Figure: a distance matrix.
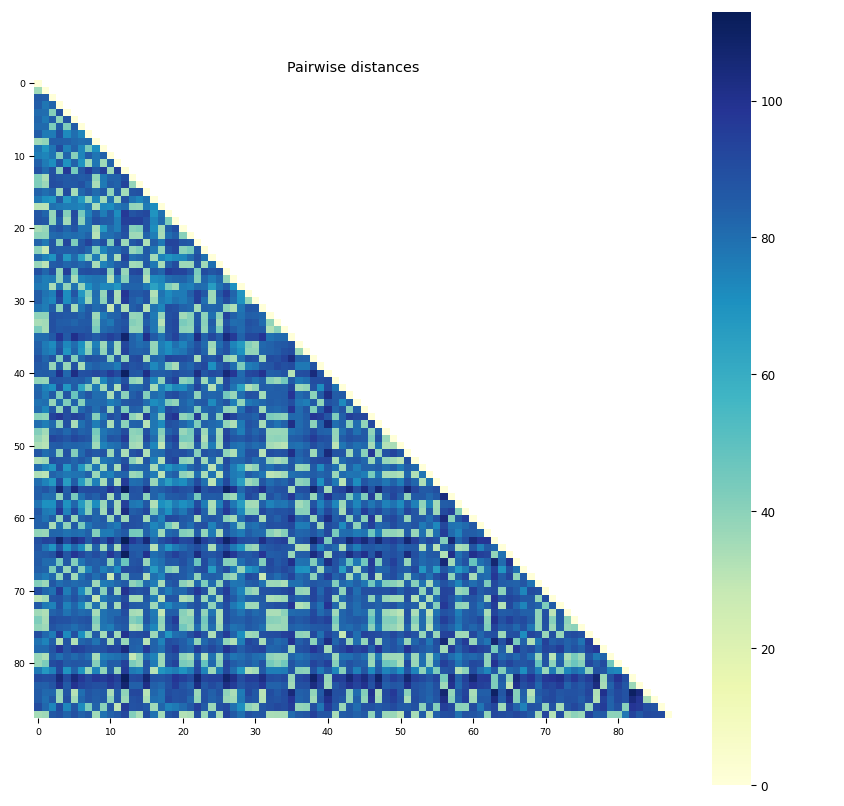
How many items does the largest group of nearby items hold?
29
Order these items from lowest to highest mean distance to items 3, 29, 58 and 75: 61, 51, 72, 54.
72, 54, 51, 61
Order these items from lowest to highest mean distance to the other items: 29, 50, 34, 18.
50, 34, 29, 18
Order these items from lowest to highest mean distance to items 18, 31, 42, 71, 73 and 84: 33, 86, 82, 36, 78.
33, 36, 86, 78, 82
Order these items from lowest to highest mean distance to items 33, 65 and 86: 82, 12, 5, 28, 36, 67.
36, 82, 28, 67, 5, 12
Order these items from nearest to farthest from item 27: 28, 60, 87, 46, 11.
60, 28, 11, 87, 46
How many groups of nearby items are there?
5
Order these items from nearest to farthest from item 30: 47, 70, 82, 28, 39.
70, 28, 39, 47, 82
